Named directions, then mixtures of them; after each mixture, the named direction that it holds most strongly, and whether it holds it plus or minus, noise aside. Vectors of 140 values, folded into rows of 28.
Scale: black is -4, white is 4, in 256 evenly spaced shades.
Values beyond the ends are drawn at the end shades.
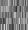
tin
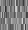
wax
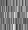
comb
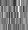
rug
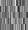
wax, plus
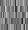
wax, minus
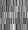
comb, plus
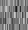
tin, plus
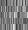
comb, plus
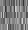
wax, plus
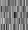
tin, minus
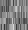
tin, minus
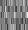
wax, minus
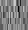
rug, minus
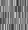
tin, plus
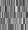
wax, plus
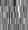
rug, plus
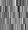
wax, plus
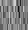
rug, minus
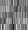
tin, plus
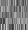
tin, plus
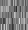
tin, plus
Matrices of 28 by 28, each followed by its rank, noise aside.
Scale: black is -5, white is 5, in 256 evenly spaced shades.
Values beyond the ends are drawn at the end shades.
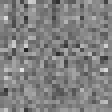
four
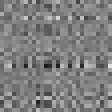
two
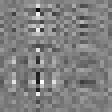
two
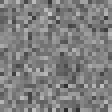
six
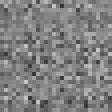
six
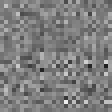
four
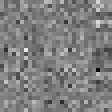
three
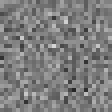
five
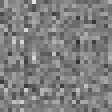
six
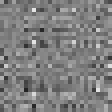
three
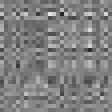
two
